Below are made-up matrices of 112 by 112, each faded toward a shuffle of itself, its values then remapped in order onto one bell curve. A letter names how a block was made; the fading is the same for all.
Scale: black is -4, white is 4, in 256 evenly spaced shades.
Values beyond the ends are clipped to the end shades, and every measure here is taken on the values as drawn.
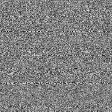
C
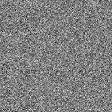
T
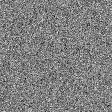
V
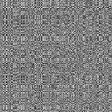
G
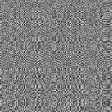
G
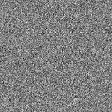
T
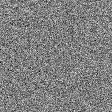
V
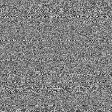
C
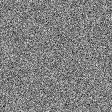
V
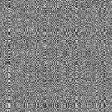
G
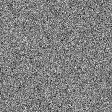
V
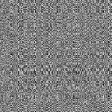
G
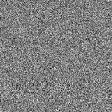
T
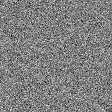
V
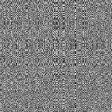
G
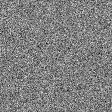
V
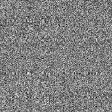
T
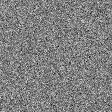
V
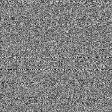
C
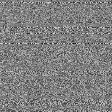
C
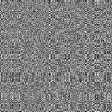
G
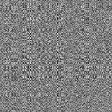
G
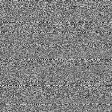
C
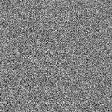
T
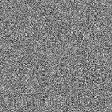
T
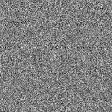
T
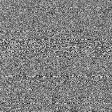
C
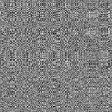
G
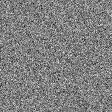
V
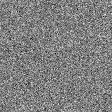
V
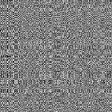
G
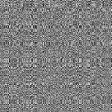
G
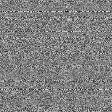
C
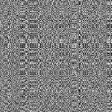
G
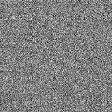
T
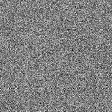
T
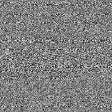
C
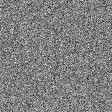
V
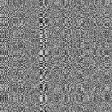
G
